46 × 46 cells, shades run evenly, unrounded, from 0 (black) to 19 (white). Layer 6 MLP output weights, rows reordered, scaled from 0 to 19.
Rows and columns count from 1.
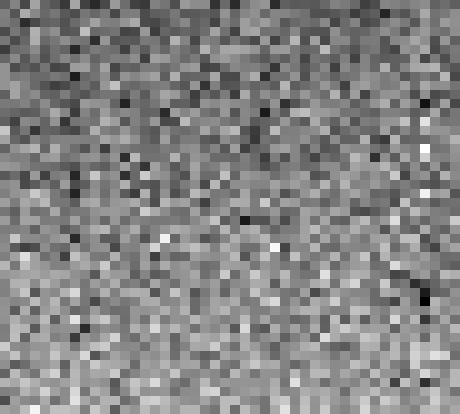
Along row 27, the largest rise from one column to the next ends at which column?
17
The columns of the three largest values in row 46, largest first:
4, 29, 37
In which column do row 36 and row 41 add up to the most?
8
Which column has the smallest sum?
7
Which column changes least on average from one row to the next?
5
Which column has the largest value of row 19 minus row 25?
25
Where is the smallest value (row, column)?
34, 43
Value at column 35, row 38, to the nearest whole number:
11
